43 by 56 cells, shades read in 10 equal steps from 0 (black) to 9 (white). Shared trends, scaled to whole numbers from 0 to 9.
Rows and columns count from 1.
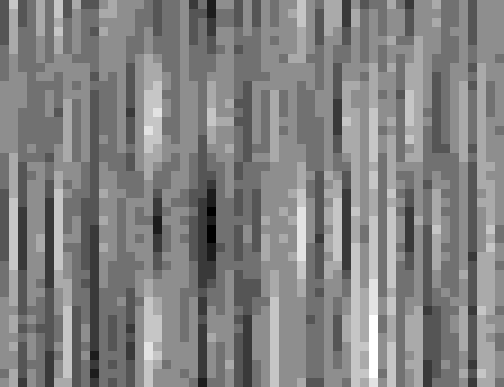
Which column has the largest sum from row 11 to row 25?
42
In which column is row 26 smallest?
24
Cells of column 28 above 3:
22
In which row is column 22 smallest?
1
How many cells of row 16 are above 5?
13
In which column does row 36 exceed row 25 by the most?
18
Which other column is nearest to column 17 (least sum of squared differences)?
31
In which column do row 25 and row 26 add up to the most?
34
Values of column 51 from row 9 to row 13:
5 5 5 5 5
